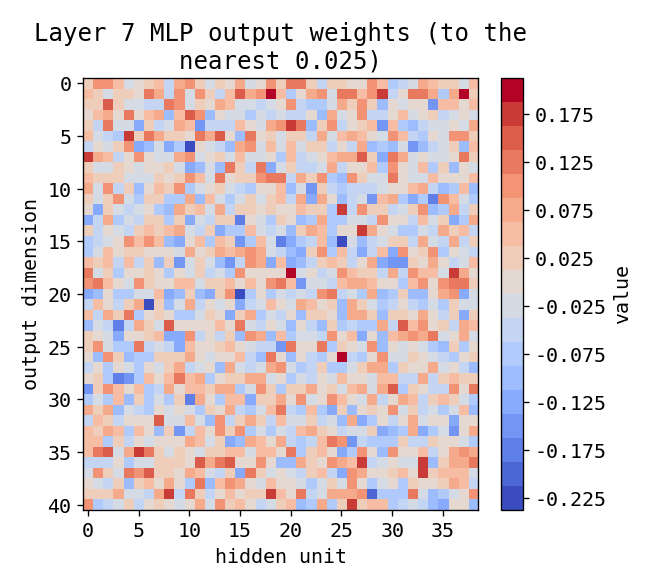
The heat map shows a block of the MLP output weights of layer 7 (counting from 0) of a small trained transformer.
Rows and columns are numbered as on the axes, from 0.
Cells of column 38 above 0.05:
7
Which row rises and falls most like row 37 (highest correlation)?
15
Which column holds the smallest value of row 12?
1
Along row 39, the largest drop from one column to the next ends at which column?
28
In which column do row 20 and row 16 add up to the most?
23
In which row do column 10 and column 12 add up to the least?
6
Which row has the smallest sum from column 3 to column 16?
20
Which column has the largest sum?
2
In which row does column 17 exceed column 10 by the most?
8
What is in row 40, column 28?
0.05
